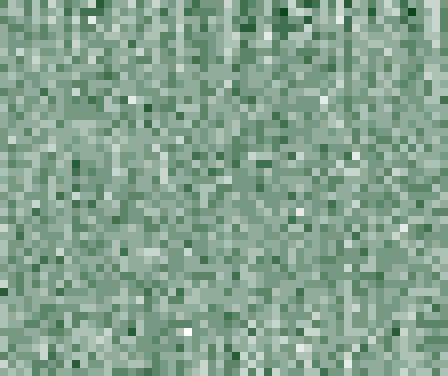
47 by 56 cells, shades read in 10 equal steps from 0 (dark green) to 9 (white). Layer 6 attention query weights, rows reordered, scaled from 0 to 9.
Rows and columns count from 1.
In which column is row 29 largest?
51
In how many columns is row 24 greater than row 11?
22
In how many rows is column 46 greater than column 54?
19
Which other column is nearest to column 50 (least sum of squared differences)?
2
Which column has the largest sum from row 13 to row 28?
15
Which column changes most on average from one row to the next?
10
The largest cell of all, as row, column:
42, 24
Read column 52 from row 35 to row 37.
3 4 6
